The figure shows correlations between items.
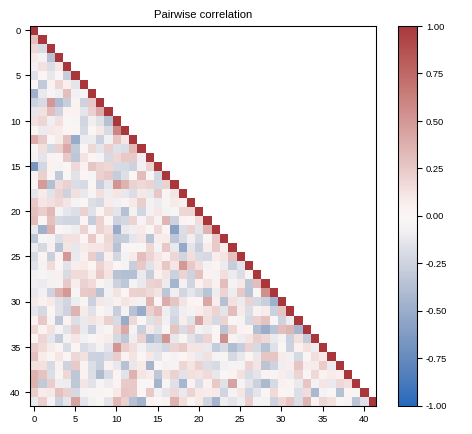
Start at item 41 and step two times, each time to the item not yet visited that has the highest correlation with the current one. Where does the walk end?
31
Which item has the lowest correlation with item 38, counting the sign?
8
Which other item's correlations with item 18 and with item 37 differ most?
39
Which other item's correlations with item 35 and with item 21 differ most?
10
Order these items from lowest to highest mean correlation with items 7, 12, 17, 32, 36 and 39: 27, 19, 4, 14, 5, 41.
5, 27, 41, 19, 14, 4
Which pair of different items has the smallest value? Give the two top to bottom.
0, 15
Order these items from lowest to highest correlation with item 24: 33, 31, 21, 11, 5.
5, 11, 21, 33, 31
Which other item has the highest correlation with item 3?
29
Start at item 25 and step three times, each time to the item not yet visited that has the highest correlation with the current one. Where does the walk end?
28
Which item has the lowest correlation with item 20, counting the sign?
11
